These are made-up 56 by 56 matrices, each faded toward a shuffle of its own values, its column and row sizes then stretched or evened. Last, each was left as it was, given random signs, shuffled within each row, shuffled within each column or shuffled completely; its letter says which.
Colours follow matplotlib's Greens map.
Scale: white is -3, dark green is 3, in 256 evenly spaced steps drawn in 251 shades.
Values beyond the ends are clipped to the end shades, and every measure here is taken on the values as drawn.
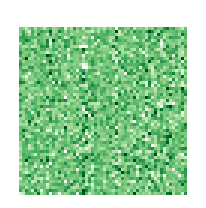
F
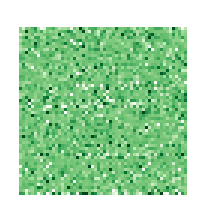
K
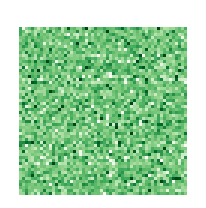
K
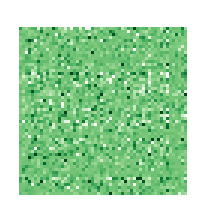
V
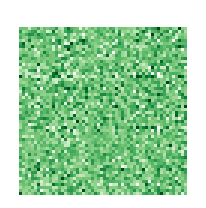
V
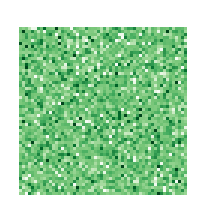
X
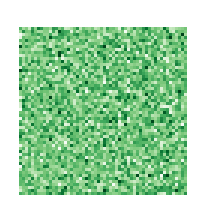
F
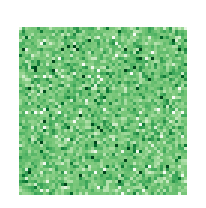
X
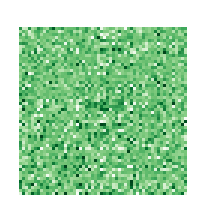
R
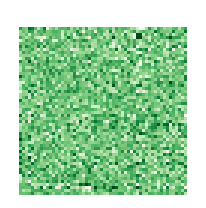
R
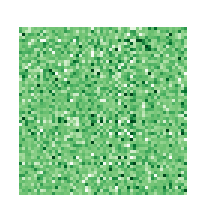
R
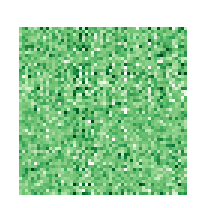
R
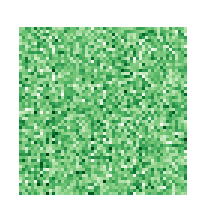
F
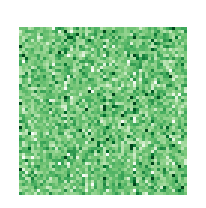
F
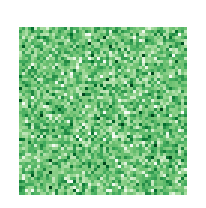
X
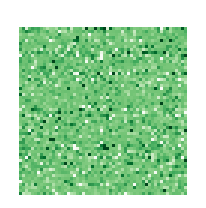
K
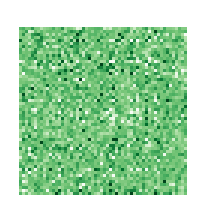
R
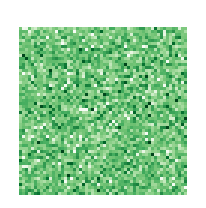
X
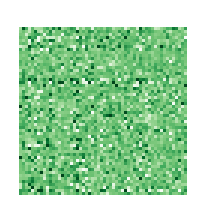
V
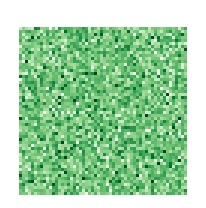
X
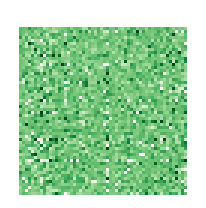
V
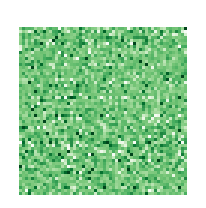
K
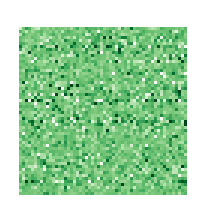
K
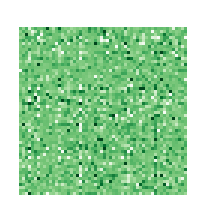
V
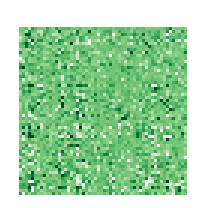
V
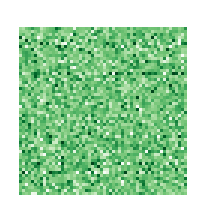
K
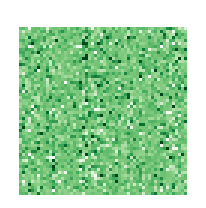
F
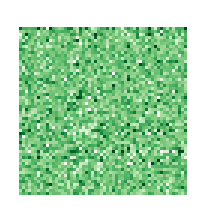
V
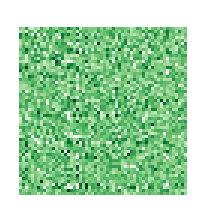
R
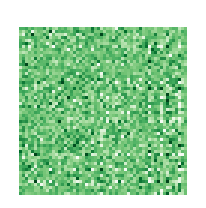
R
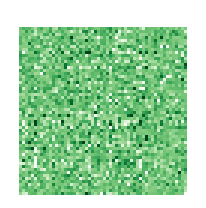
R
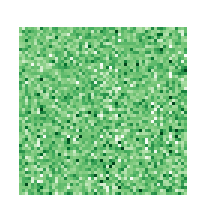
F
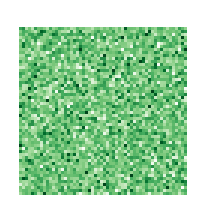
X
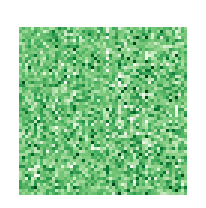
F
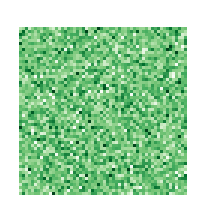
X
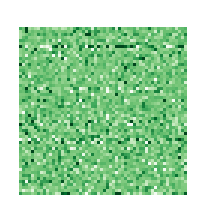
K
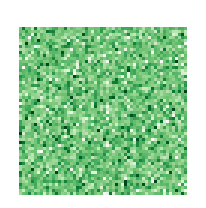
X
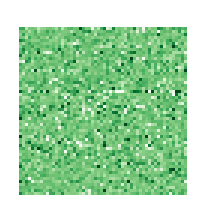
K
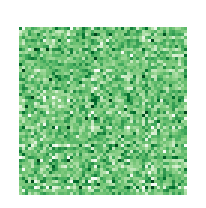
R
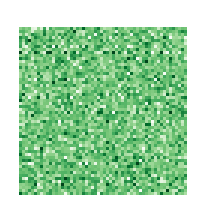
K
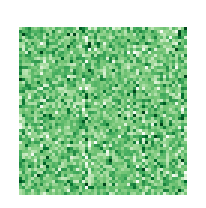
F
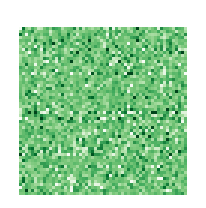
K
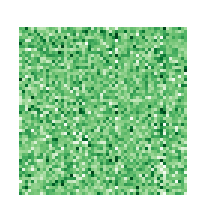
F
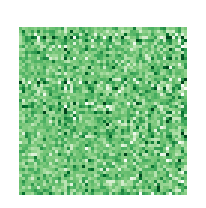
R
